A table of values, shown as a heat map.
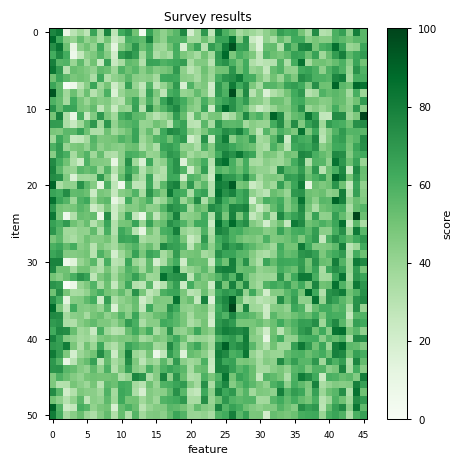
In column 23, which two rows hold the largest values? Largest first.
23, 2
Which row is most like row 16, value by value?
6
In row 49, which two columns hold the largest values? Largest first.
0, 44
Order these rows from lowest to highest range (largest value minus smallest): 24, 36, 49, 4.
4, 49, 36, 24
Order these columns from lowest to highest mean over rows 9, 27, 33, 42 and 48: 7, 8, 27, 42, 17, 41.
7, 8, 27, 42, 17, 41
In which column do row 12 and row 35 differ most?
26
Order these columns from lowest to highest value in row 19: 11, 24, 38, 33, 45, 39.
33, 45, 38, 39, 11, 24
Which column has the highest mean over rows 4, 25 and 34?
42
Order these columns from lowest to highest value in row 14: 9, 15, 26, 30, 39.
39, 30, 26, 9, 15
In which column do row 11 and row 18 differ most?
32
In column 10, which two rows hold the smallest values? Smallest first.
20, 22
